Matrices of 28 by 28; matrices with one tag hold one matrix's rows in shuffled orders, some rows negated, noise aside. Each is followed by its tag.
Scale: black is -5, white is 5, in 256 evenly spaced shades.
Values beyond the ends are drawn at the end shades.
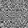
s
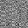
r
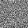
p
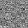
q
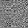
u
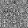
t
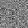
r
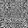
s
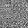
u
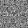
t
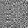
u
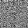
t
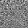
s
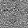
t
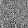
p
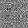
u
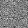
t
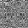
q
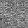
q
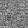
q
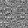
q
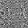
s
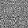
p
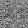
q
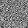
s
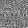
u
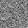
r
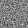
t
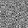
r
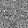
t
